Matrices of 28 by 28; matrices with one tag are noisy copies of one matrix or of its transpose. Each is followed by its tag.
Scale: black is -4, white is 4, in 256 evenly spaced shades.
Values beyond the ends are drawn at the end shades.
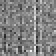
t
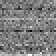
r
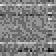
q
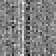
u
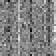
r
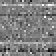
q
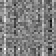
q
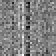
u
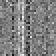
u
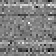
q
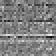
t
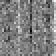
r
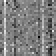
q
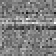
u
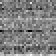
r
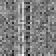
u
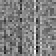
t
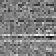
t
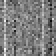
q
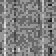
q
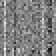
q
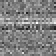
u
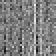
t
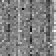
r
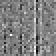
t
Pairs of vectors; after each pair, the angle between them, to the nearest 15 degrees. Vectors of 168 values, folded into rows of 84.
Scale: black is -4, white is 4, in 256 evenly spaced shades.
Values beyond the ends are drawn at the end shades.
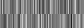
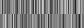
150 degrees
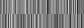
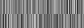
45 degrees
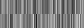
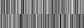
120 degrees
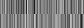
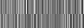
150 degrees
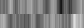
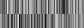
75 degrees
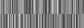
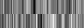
135 degrees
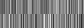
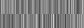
135 degrees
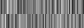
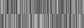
135 degrees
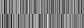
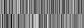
15 degrees
